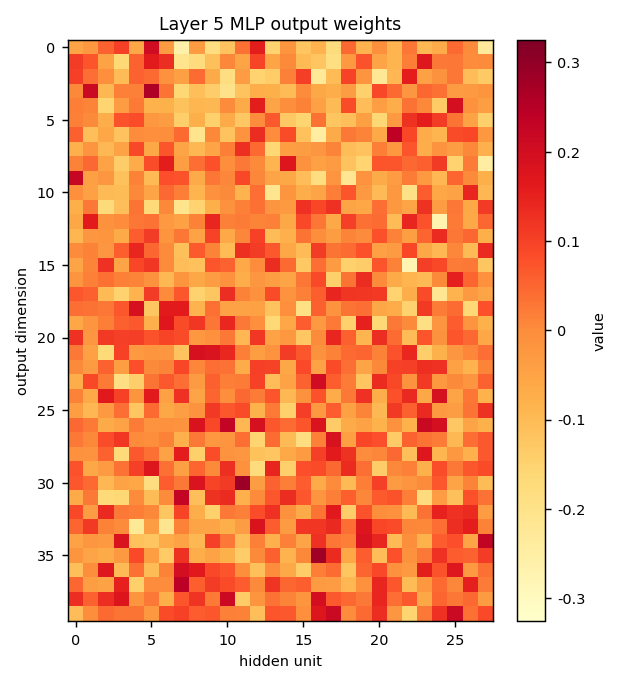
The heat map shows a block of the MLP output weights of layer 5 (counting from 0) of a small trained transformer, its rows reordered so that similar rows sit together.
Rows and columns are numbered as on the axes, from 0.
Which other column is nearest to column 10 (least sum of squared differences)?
9
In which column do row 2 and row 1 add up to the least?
16
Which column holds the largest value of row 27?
17
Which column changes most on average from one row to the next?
23
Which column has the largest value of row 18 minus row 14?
7
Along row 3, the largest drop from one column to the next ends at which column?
2
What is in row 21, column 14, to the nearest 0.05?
0.1
